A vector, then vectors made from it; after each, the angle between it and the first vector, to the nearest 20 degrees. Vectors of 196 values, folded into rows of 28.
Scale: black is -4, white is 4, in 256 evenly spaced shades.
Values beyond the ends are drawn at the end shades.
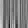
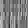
40 degrees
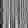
160 degrees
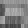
100 degrees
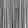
120 degrees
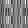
100 degrees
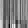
20 degrees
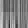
20 degrees
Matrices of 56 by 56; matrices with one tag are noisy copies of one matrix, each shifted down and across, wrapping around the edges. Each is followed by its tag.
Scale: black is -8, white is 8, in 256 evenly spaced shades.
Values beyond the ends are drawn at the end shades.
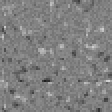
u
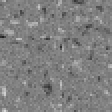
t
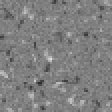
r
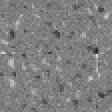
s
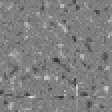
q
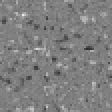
u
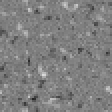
r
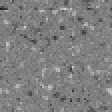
u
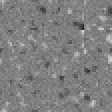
s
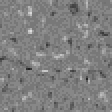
t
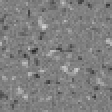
r
